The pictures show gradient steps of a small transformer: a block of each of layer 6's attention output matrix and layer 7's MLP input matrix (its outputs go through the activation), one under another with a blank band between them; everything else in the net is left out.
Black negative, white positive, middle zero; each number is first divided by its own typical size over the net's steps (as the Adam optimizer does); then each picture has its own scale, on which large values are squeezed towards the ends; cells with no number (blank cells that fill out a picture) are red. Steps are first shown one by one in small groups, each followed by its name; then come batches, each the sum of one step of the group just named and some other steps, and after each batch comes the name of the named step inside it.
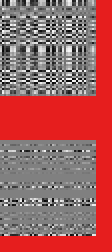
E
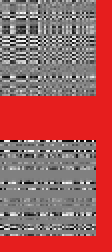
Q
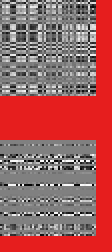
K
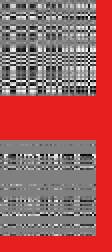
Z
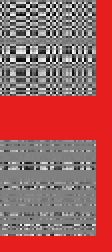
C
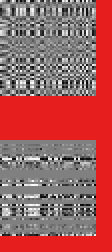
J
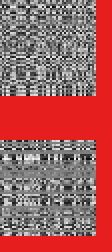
Z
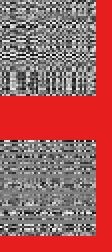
Q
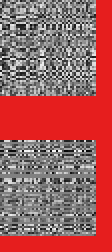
Q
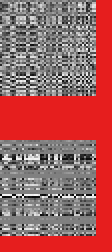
Z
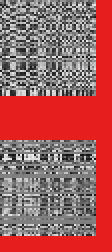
Z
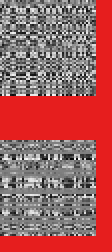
J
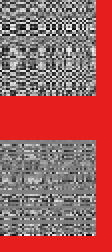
E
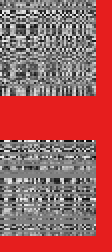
Q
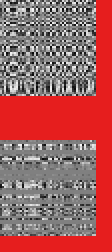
J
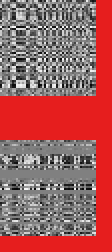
J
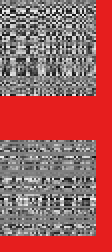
C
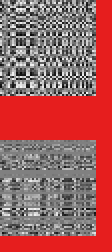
C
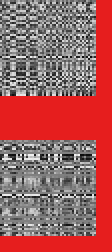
Z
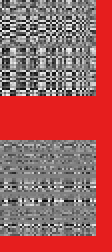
E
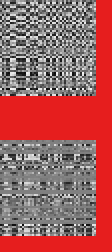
C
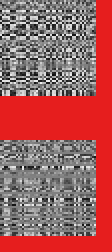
E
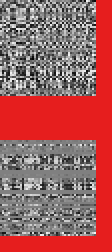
J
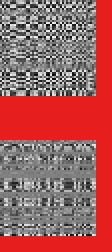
E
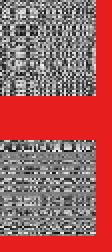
Q
